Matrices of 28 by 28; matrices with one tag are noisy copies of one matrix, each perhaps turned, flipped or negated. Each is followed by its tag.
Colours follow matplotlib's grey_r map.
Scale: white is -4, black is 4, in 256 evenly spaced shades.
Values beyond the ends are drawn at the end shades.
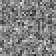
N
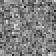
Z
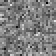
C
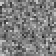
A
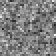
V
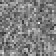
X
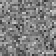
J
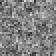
V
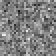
N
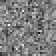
Z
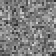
Z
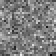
Z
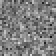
V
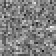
N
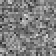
C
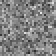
X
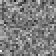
J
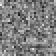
Z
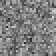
C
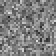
N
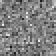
Z
